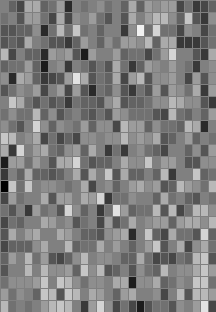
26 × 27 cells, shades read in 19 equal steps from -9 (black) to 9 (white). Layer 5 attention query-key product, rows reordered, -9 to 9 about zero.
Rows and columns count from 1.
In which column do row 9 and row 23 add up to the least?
17
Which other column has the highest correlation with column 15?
22
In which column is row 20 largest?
26
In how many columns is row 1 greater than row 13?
15
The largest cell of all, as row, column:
3, 18
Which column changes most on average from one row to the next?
8
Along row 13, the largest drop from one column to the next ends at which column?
2
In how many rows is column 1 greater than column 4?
8
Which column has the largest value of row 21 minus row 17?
20
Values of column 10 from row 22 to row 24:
1 -2 1
